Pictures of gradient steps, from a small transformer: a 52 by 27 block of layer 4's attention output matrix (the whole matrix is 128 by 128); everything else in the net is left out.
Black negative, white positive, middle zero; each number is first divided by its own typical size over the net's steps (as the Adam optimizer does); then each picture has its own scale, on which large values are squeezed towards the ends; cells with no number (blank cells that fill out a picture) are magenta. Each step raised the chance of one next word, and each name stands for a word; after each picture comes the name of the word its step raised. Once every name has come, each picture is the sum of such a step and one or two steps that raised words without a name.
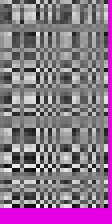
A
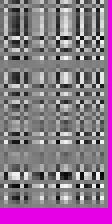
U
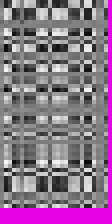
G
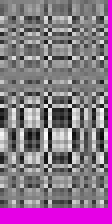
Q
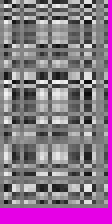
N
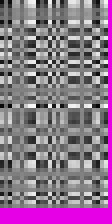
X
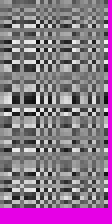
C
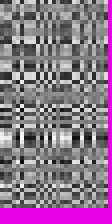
Q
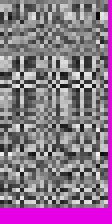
N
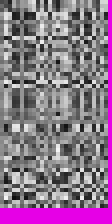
U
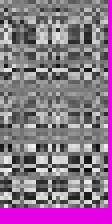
A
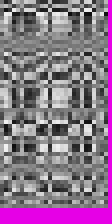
N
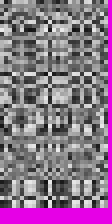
X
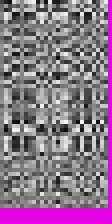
X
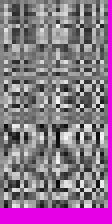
Q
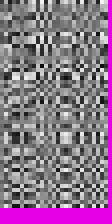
A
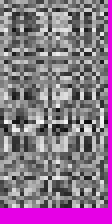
X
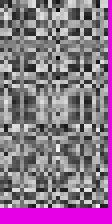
G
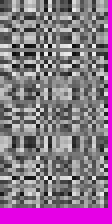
X
